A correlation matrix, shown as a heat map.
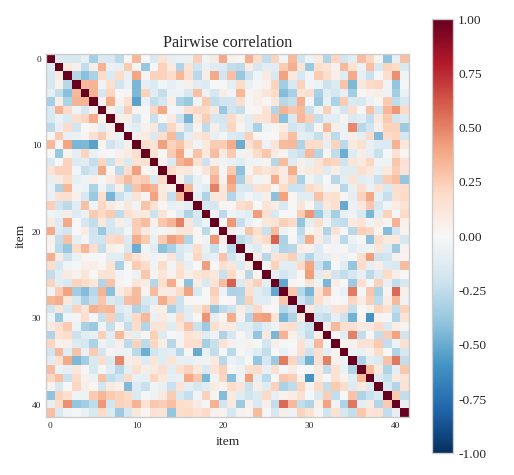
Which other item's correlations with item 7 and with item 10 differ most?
5
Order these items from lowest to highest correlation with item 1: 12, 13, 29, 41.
41, 12, 29, 13
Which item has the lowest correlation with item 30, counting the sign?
37
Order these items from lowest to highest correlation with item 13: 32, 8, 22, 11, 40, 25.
22, 8, 32, 11, 25, 40
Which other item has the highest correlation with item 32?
35
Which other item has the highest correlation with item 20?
0
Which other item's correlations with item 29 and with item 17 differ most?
34
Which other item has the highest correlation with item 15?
19
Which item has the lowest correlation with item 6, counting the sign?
20
